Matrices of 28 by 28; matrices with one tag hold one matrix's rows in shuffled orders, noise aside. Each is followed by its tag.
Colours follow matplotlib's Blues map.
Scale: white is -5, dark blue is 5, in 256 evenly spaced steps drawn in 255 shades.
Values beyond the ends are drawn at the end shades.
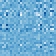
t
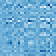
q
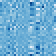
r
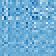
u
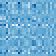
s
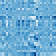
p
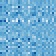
s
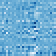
p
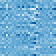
p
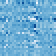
p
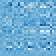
q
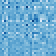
u
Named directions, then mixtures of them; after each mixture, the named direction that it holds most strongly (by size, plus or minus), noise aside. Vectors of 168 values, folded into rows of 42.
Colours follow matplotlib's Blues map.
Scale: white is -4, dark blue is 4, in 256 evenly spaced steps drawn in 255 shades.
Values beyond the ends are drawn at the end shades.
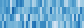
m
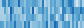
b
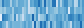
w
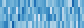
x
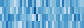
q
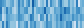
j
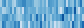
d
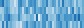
q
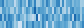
q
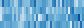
w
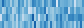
w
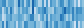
j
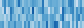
b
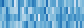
j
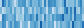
d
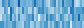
b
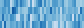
m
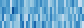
m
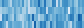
w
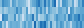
w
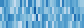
q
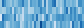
w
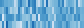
q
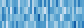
j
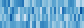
m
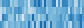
w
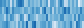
m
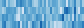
d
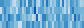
q
